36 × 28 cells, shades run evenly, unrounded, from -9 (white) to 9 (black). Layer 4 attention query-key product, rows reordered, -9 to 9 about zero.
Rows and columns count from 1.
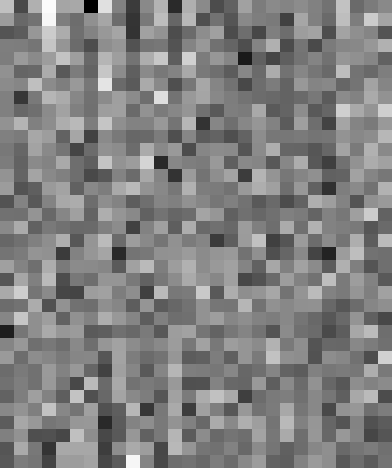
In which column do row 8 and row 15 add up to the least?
12
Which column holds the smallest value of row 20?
26
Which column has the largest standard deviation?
8
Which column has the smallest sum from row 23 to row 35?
13
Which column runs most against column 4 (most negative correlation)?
10
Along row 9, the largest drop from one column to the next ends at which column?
25
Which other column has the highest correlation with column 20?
1
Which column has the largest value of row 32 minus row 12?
11
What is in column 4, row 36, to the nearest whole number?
4
